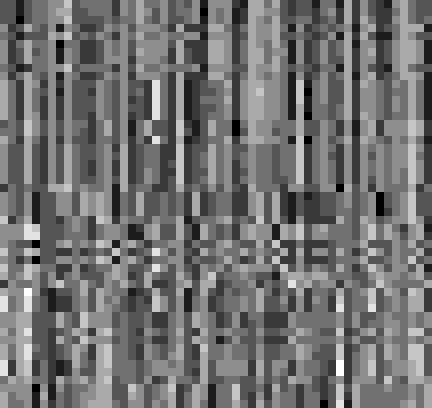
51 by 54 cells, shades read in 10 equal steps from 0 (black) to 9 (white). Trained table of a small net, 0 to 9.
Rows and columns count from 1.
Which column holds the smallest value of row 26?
48
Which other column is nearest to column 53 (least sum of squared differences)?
47
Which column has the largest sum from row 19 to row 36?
52
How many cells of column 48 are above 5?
2
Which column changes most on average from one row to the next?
8
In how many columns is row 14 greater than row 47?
15
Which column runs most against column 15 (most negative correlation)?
9
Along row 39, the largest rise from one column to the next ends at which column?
43
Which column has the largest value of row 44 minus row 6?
26
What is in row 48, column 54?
5
